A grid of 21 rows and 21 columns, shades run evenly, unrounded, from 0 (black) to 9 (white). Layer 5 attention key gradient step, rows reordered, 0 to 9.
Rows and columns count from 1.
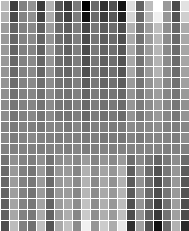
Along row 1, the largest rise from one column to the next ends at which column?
15
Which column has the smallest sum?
10
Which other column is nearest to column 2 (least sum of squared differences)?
5
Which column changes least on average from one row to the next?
3
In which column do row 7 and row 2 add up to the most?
18
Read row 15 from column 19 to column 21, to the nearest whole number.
4 5 4
